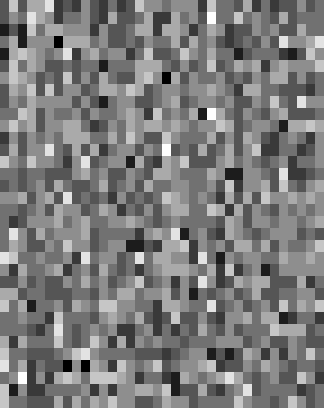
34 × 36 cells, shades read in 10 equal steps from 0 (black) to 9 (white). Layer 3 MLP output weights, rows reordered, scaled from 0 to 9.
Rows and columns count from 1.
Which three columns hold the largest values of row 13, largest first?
19, 6, 29
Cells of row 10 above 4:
16
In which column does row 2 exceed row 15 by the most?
27
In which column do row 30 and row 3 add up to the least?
26
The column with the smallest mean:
25
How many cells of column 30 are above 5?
6
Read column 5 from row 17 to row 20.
5 5 5 6
